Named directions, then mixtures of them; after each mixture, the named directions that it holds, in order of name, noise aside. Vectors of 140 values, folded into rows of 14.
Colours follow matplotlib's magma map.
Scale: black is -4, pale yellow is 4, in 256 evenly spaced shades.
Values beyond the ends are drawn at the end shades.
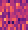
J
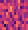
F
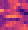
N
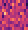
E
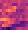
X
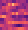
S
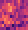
F, S, X.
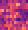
J, N, S.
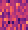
J.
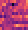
E, S.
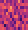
F.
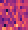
F, X.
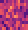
F, N.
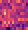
E, J, X.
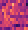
E, S, X.
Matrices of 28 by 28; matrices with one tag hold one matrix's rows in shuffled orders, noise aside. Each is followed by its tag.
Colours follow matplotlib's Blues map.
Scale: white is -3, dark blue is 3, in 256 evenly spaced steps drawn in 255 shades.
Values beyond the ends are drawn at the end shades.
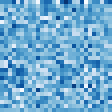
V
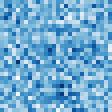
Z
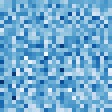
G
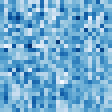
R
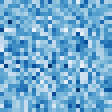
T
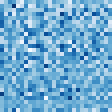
G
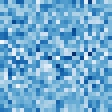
V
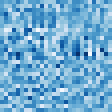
R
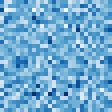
T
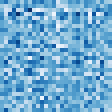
R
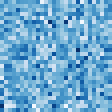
T
